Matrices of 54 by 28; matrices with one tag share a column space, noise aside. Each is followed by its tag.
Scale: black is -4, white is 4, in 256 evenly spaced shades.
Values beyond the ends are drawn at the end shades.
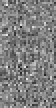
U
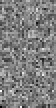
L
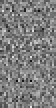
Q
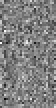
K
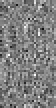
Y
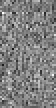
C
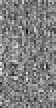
U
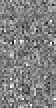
K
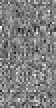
U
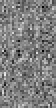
Y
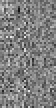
L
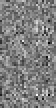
K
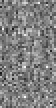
U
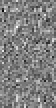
Q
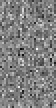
L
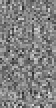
Y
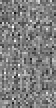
C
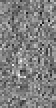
C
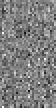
L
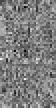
Y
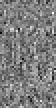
U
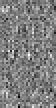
Y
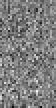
L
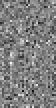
K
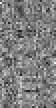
L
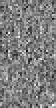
Y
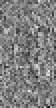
U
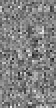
Y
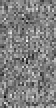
Y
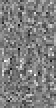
C
